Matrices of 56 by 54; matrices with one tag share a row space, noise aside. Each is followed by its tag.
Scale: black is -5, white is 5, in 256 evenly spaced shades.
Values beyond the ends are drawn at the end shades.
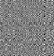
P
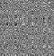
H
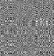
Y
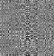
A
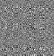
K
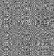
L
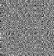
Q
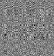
K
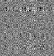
K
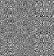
Y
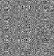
L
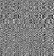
P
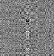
A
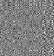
P
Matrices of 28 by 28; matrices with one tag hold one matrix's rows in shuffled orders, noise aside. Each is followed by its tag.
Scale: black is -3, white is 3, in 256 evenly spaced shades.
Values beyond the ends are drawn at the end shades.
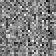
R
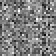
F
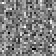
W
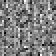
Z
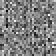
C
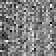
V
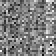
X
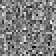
W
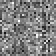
F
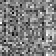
X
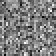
Z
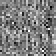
R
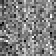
V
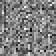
Z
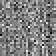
R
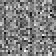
Z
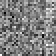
X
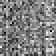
X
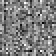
Z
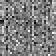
C
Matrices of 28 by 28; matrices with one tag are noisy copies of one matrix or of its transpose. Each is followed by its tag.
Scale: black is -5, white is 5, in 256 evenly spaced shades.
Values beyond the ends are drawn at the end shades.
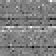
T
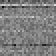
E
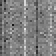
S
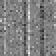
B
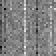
S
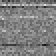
E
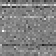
E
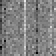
S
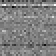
E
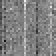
S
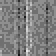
T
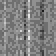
B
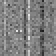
B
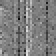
T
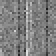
T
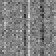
B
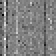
E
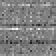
B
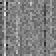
E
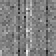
T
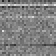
E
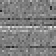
T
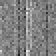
T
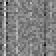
E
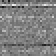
E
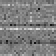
B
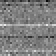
S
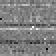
B
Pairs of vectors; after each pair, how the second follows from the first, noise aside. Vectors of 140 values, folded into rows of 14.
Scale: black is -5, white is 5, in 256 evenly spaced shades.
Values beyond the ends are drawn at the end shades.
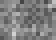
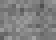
reversed, negated, shrunk.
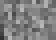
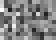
wrapped around, negated, scaled up.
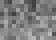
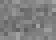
wrapped around, negated, shrunk.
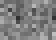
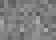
reversed, negated, shrunk.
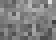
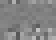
wrapped around, negated, partly zeroed.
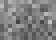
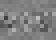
reversed, negated, partly zeroed.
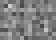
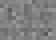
reversed, negated, shrunk.
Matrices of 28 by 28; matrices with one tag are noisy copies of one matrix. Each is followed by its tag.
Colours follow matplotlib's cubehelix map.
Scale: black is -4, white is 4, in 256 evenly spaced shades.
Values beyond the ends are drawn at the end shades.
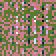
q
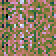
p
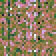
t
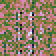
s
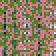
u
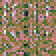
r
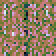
r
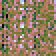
p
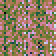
u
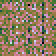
q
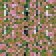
r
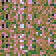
p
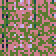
p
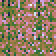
t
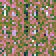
r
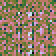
s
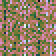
u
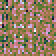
p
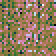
t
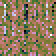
r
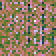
q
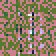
s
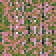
q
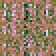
r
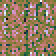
r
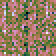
r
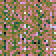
u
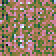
p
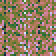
u
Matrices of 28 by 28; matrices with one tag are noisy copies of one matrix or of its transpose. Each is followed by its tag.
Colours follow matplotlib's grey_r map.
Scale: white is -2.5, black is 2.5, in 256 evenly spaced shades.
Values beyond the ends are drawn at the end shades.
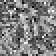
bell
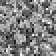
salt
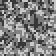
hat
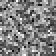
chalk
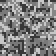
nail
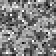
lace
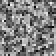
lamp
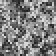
lace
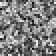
chalk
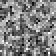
nail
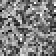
chalk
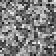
chalk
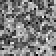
hat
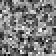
lamp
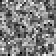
lamp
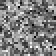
salt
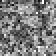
hat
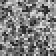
nail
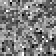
lace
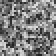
bell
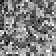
hat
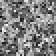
lace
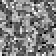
lamp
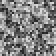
lamp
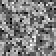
lamp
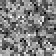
salt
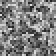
nail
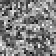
bell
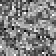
bell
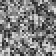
salt
